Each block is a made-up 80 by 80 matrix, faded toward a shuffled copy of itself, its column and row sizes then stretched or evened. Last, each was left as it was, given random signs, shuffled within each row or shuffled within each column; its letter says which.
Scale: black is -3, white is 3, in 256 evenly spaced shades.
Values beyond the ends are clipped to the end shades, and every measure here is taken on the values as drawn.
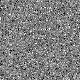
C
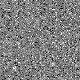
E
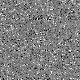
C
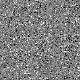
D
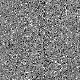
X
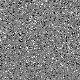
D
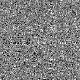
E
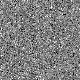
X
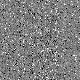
X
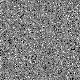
X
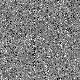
X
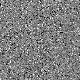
X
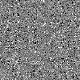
E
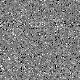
D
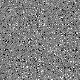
D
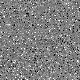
C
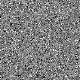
D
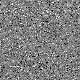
C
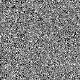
D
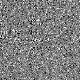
E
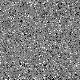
D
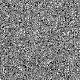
E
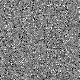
X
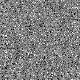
D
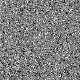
C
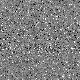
C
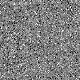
X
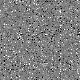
D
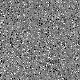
X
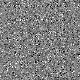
D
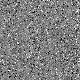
X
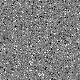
X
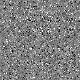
D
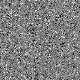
D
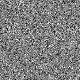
C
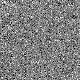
X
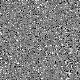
D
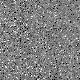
X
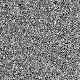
X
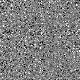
E
